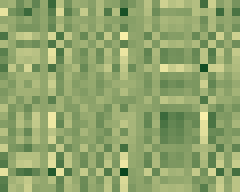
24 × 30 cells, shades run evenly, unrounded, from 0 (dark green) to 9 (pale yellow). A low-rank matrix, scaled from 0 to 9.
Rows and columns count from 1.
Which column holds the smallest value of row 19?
16
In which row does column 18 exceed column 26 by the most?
9
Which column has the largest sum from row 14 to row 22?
26
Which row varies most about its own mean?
22
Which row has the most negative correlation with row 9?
17
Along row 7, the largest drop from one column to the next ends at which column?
8
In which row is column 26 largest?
15
